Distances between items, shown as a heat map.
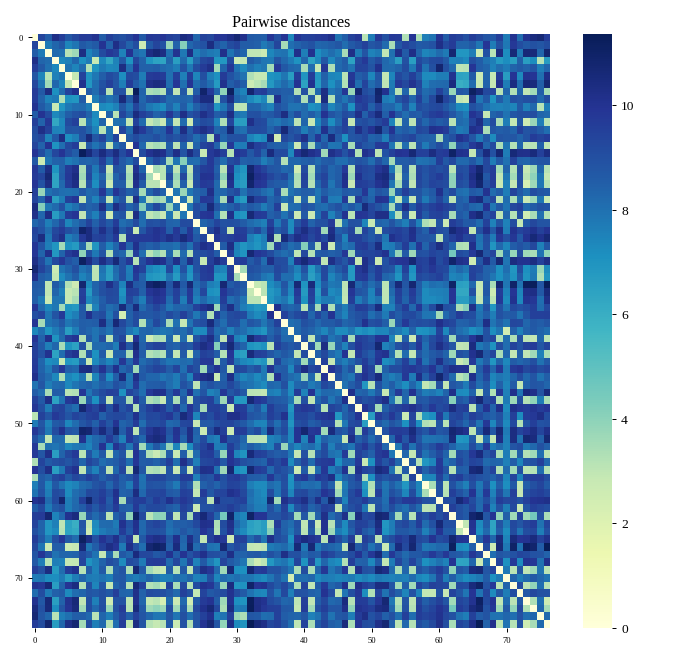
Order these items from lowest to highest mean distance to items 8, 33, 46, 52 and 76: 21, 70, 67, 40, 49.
40, 70, 21, 67, 49
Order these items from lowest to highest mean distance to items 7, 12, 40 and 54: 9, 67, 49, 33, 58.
67, 9, 58, 33, 49
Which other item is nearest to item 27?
44
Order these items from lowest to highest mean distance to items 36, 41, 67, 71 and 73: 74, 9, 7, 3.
7, 74, 3, 9
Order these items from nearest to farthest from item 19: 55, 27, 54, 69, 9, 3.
69, 54, 3, 9, 27, 55
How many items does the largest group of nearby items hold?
20
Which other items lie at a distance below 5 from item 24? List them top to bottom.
45, 50, 58, 59, 61, 72
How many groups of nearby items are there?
11
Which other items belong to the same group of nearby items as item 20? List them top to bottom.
1, 16, 22, 37, 53
